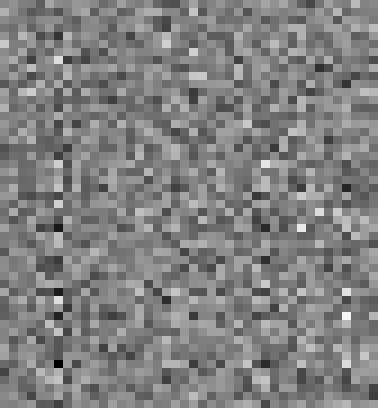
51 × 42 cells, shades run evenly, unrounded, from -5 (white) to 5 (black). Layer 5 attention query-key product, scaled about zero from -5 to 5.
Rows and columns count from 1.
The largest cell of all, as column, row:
7, 46
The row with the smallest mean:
41
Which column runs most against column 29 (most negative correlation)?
39
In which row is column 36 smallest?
27
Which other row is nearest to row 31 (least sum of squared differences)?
42
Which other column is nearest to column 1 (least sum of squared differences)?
31
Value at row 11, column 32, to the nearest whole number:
0
